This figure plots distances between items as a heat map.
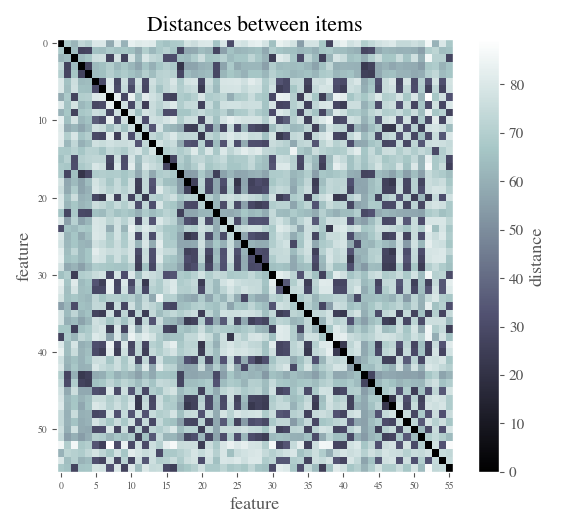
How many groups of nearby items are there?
7
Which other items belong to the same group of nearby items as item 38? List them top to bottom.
0, 24
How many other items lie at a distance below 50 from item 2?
8
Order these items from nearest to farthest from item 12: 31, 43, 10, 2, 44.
31, 10, 43, 44, 2
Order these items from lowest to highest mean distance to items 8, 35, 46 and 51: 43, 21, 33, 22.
21, 43, 22, 33
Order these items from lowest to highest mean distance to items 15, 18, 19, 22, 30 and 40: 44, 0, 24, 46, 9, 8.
46, 9, 44, 8, 24, 0
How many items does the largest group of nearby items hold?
16
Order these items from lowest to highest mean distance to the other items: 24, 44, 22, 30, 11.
11, 22, 44, 30, 24
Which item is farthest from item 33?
14
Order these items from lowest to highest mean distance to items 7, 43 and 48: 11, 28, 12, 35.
35, 12, 11, 28
